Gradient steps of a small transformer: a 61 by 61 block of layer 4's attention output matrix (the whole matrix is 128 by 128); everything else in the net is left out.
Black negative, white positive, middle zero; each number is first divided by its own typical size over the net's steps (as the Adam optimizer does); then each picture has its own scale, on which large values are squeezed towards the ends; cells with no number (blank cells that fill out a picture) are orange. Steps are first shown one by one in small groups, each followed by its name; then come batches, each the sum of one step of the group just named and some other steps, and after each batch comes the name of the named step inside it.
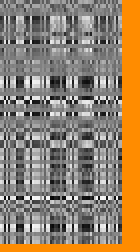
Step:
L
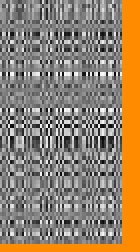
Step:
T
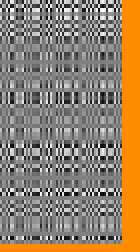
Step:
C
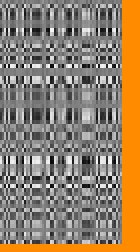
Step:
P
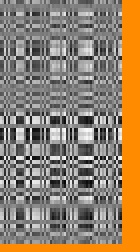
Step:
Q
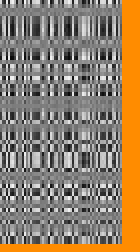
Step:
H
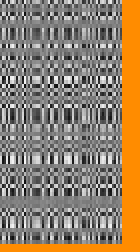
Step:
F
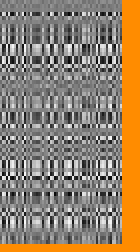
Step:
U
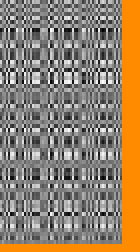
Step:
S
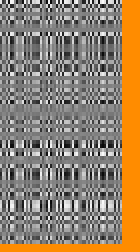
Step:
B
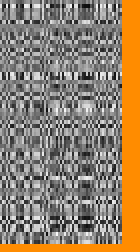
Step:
T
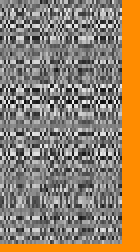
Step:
C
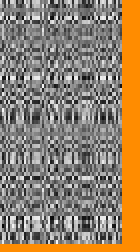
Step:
F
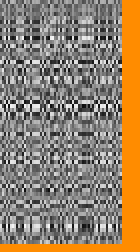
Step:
F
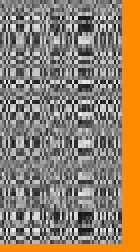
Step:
T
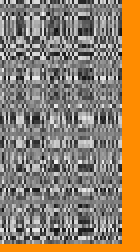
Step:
F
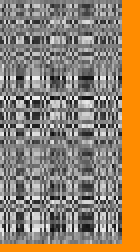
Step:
L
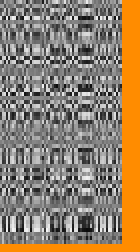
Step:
F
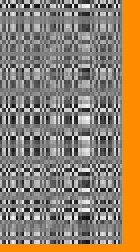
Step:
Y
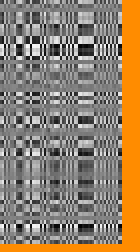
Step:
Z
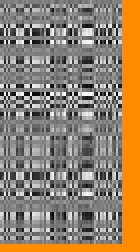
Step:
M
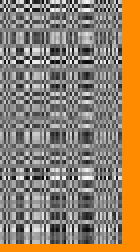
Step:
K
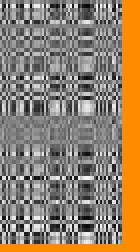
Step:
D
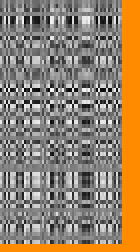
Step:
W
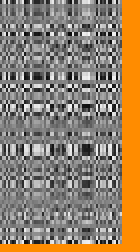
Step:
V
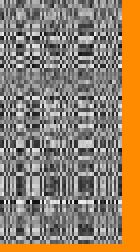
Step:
Z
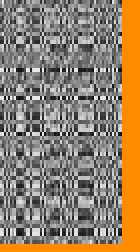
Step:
V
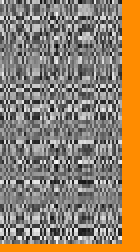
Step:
V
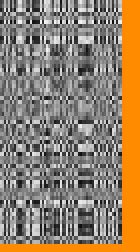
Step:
Z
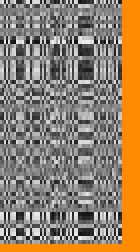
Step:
M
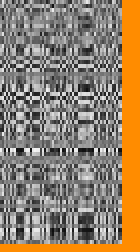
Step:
K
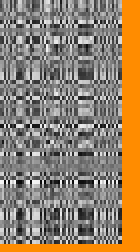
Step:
Z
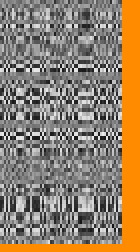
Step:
Y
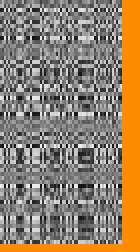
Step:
V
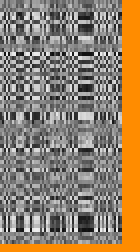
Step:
D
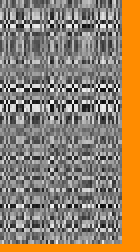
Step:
V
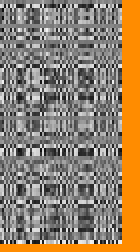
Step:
D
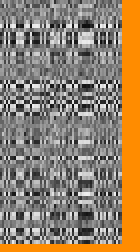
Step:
M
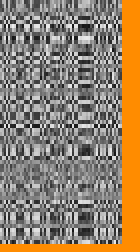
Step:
V
